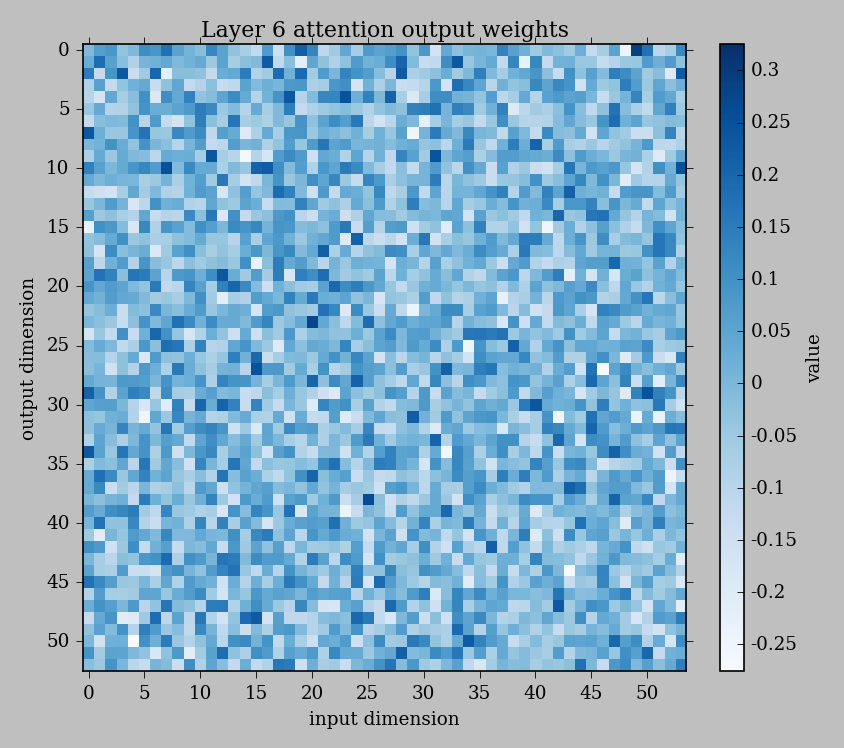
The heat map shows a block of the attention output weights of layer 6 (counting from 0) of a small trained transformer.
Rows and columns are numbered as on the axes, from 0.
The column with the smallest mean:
4
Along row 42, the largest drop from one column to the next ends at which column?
37
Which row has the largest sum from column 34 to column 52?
12
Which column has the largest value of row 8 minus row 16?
23
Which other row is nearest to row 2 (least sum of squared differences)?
18
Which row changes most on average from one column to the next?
2
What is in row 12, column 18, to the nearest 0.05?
0.15
